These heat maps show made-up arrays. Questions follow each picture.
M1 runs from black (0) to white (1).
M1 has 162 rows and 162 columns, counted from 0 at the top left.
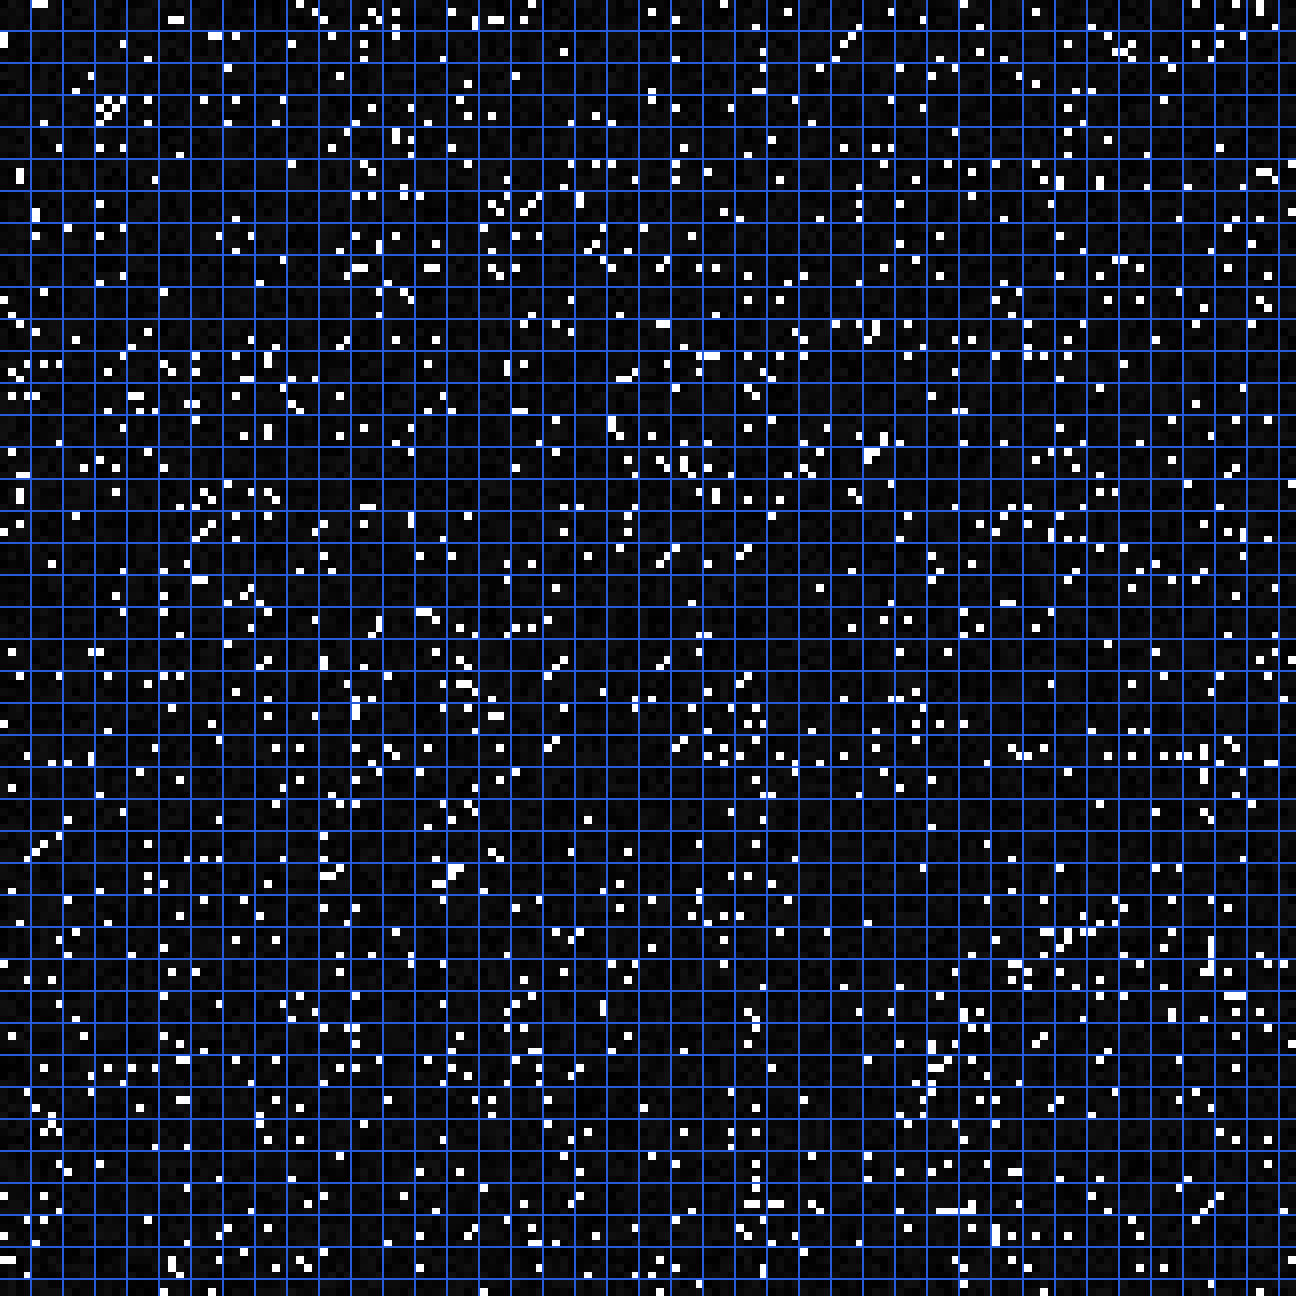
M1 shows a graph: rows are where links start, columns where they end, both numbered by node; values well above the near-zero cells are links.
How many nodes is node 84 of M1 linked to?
11
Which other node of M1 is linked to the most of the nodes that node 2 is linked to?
node 137
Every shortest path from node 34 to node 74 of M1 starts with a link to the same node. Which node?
node 93
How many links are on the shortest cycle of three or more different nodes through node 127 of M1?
3
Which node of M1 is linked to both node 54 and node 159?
node 81
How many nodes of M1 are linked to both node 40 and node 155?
2
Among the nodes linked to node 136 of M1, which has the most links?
node 116
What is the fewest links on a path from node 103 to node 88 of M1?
4
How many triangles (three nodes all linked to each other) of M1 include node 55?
4
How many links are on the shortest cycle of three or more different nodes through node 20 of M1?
4
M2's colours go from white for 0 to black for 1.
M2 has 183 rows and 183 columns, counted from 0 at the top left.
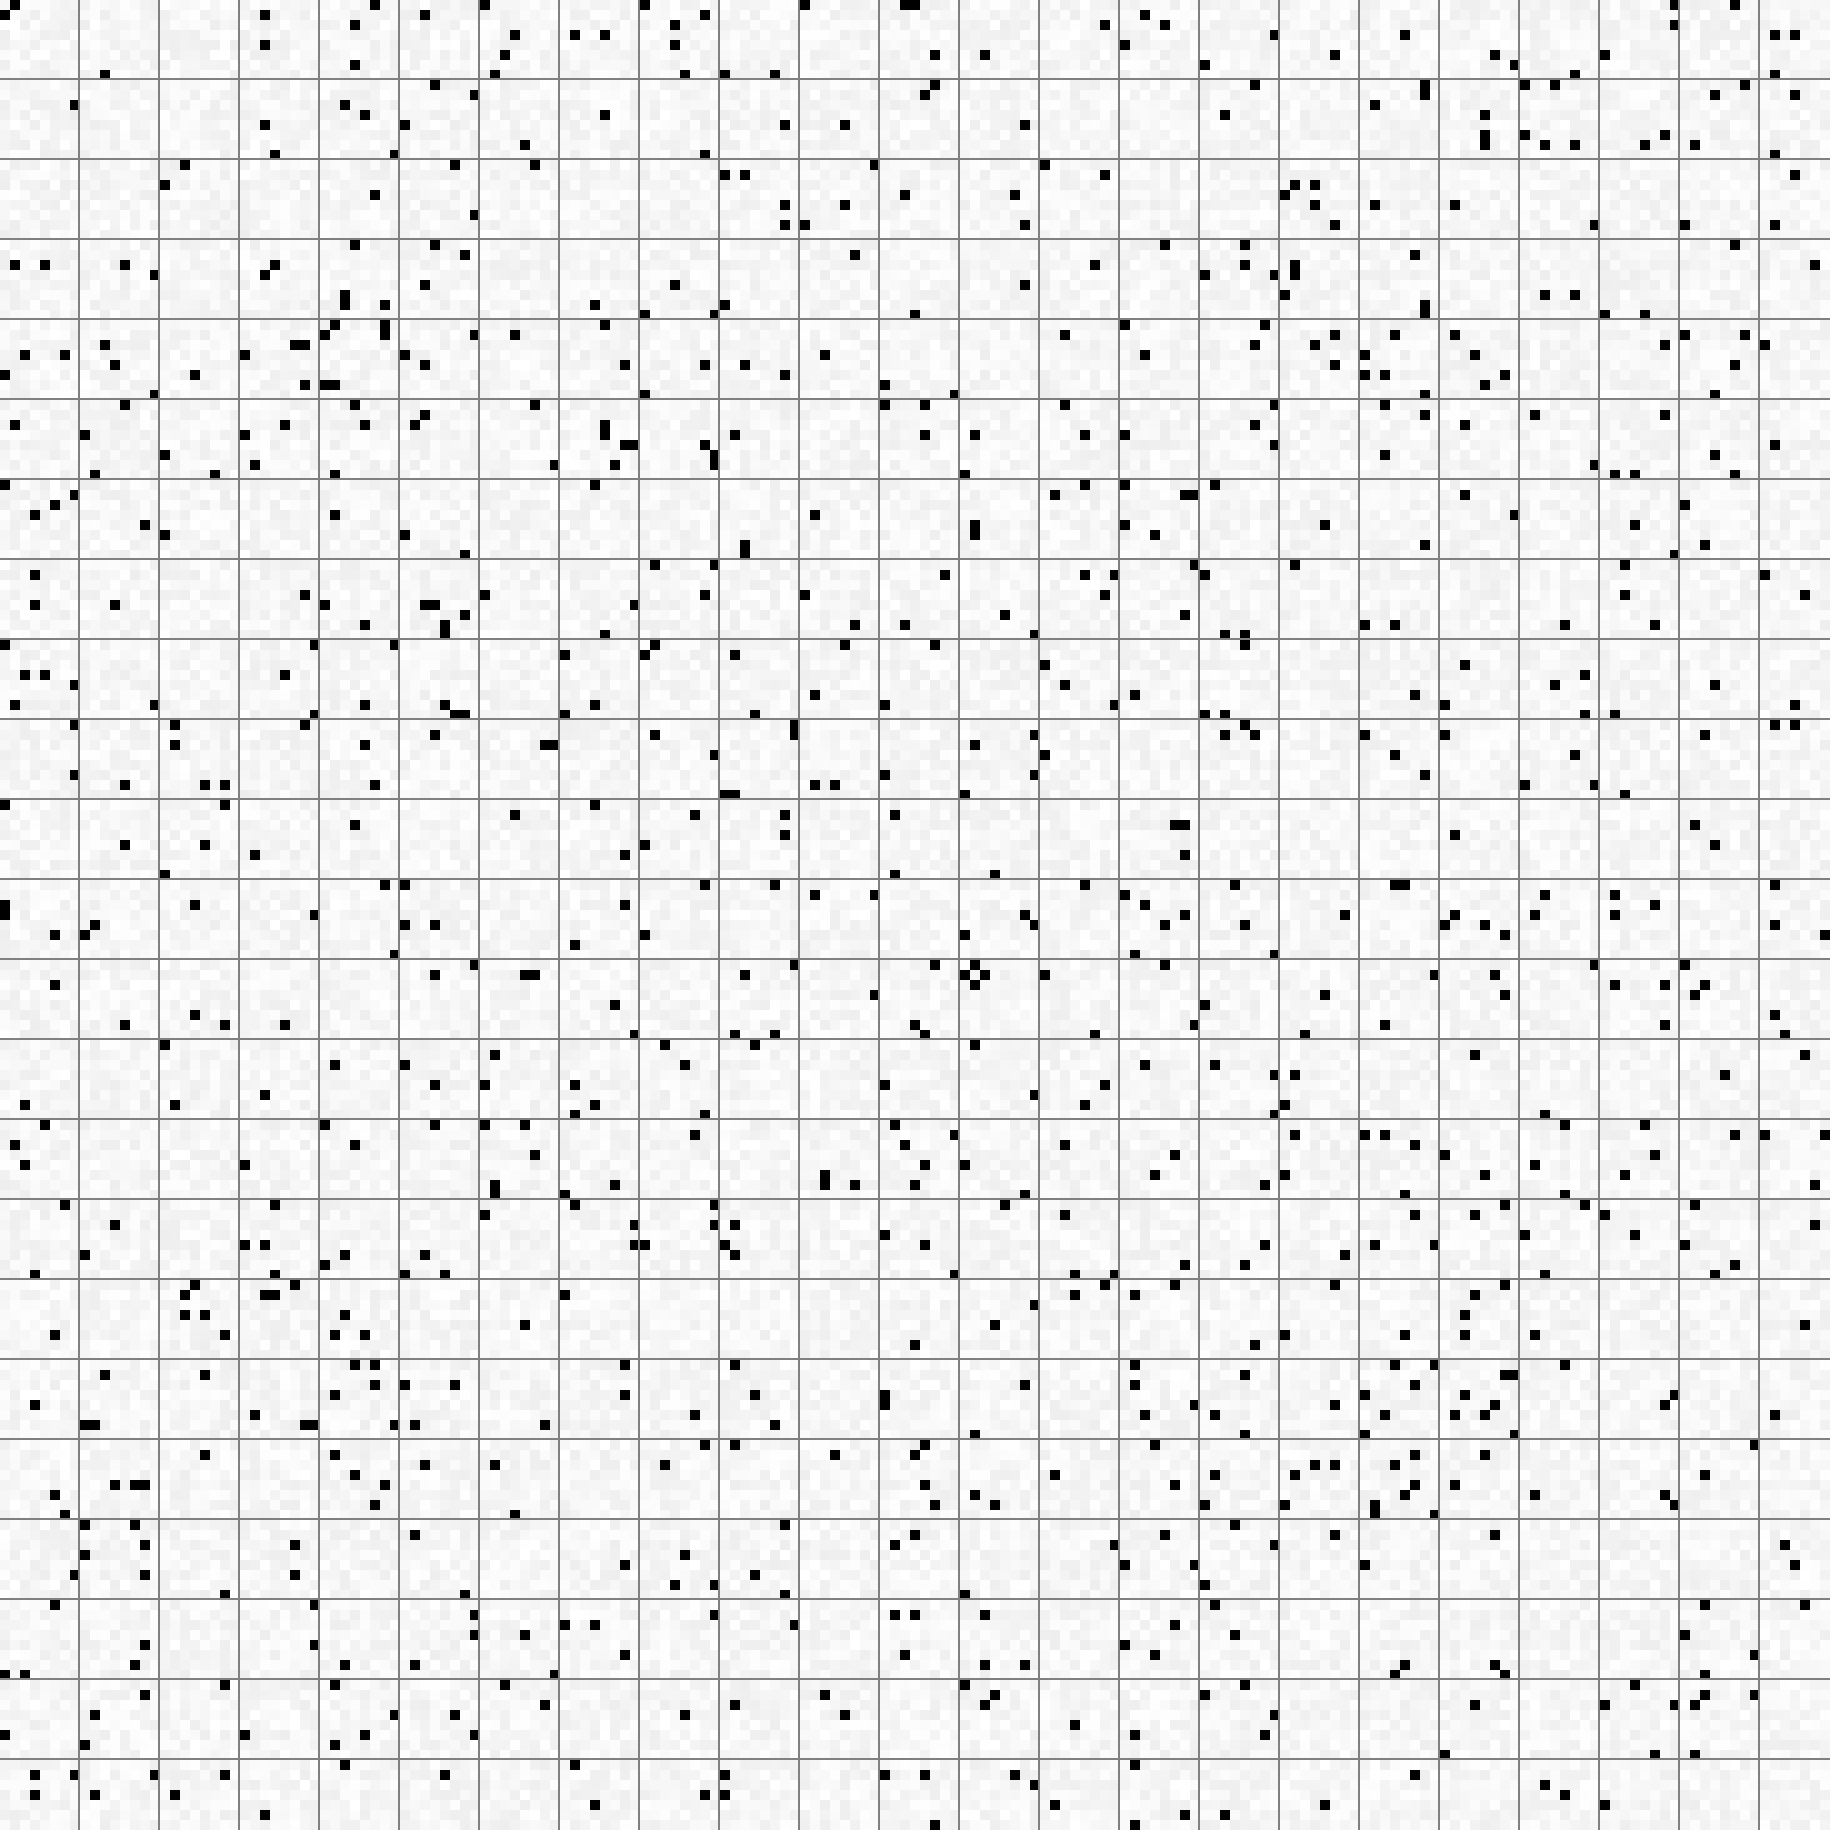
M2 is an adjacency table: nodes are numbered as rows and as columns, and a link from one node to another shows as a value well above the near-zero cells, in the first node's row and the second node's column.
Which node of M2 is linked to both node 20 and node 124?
node 137
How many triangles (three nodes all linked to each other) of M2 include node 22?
1
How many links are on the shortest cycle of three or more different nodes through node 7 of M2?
3
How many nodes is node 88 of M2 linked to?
9
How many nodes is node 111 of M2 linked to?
4
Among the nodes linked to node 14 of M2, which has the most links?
node 148
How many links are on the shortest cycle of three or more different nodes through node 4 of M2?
6
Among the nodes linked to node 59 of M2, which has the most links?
node 70
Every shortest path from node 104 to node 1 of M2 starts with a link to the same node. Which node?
node 66
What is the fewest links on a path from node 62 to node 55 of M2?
3
